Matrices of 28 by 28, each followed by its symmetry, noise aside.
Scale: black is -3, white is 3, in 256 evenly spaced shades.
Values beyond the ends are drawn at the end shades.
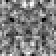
mirrored left to right.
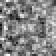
mirrored top to bottom.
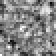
symmetric across the other diagonal.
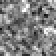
symmetric across the other diagonal.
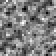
symmetric.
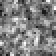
symmetric across the other diagonal.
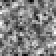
same after a half turn.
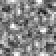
same after a half turn.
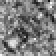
symmetric across the other diagonal.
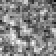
symmetric across the other diagonal.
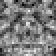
mirrored left to right.
